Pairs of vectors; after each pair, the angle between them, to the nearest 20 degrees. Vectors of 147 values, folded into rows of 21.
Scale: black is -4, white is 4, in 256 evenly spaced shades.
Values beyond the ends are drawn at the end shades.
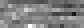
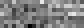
140 degrees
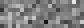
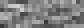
60 degrees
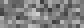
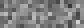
80 degrees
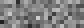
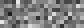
160 degrees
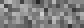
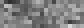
140 degrees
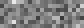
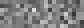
80 degrees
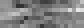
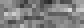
40 degrees
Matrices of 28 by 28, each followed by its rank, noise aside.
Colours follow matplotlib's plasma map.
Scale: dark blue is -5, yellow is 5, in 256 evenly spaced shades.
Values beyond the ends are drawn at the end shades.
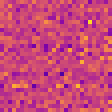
seven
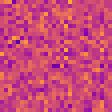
six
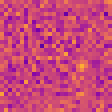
eight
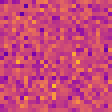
eight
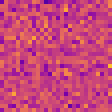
six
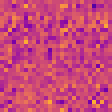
five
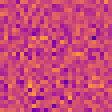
seven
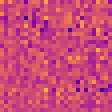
six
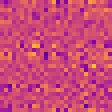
five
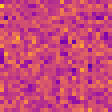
eight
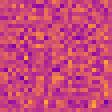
six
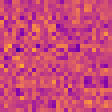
four
